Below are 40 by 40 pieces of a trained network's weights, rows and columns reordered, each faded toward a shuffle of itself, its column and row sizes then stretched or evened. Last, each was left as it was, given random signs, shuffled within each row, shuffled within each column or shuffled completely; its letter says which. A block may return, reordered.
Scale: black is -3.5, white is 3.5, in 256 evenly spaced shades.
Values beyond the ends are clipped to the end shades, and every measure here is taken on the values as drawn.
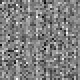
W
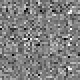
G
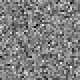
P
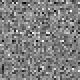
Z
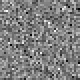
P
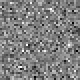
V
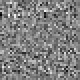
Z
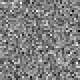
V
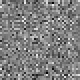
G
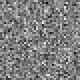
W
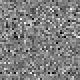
V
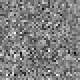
Z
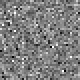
P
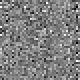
W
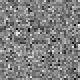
G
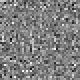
Z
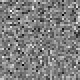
W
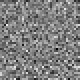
G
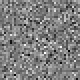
W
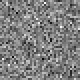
W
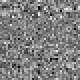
G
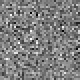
Z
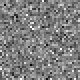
P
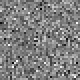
V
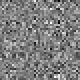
G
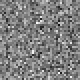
W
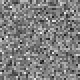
P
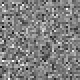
W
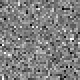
P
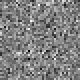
Z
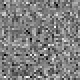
G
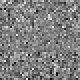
V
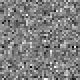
G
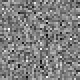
W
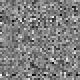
Z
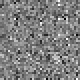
Z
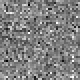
Z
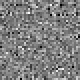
V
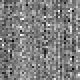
W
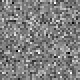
V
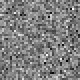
P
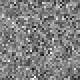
V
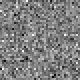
V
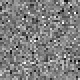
P
